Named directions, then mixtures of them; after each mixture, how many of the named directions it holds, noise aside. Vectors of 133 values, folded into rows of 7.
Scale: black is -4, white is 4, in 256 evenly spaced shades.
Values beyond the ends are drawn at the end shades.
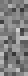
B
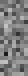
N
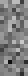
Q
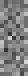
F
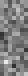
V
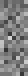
one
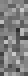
one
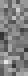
one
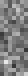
one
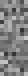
four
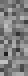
one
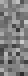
three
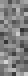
two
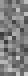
three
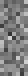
one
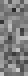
two
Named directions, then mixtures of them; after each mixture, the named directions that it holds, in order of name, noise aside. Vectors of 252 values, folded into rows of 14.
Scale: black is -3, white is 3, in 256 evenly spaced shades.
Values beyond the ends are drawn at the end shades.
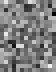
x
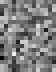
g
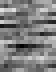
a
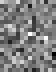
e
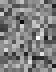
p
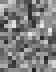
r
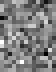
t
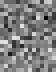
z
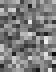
a, e, g.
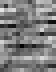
a.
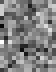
a, r, t.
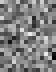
e, t.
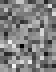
p, t, x.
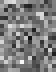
e, t, x.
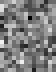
r, t.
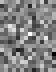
e.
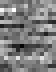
a.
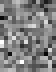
t.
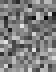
z.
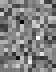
p.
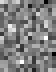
e, g, t.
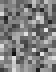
g, z.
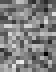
a, t, x.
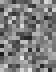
g, z.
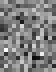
p.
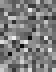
g, t, z.
